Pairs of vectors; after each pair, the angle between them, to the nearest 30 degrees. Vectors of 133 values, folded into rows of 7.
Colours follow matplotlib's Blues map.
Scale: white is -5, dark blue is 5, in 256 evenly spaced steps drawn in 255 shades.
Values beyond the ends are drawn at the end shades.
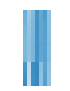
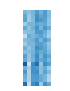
30 degrees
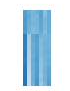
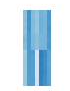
120 degrees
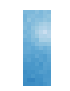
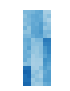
90 degrees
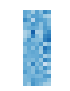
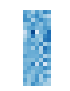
30 degrees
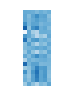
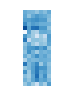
30 degrees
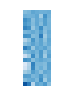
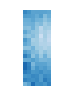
120 degrees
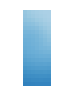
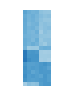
60 degrees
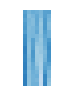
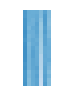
30 degrees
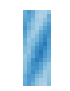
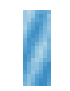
150 degrees
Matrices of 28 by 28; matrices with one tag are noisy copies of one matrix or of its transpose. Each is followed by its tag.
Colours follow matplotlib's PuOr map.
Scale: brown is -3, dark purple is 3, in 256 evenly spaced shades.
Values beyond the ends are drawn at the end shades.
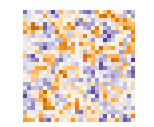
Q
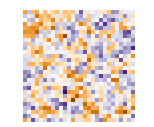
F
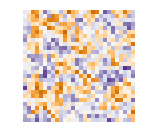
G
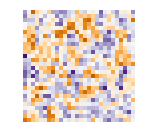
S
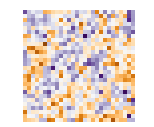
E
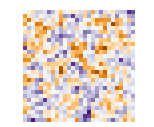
G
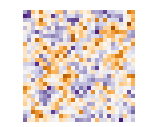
Q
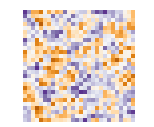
Q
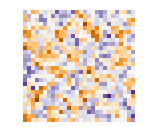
S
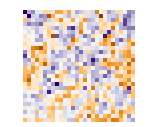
E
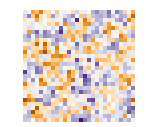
Q
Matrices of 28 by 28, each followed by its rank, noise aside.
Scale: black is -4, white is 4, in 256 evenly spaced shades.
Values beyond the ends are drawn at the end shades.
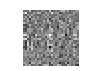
five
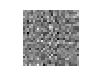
six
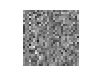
seven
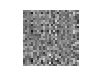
four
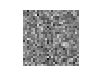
eight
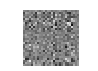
four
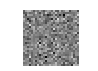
seven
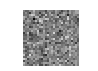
eight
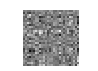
four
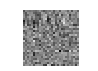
five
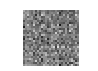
seven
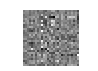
four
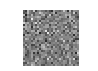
eight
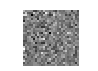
seven
